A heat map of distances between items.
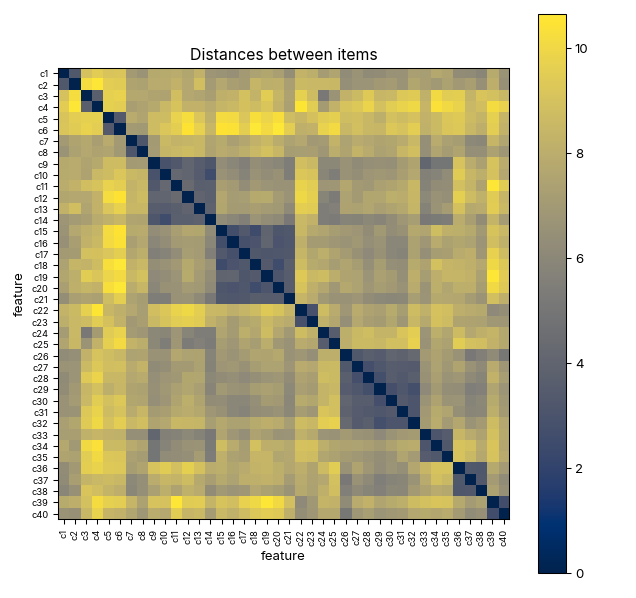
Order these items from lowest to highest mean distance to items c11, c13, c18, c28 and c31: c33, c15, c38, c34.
c15, c33, c38, c34
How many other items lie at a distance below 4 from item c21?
6
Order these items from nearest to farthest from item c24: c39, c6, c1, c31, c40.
c1, c40, c39, c31, c6
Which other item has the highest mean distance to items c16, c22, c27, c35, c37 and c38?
c4
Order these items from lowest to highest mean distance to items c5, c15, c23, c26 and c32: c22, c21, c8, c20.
c21, c22, c20, c8
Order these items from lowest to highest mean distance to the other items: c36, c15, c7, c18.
c15, c18, c7, c36
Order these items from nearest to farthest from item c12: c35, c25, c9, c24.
c9, c25, c24, c35
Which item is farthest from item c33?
c39
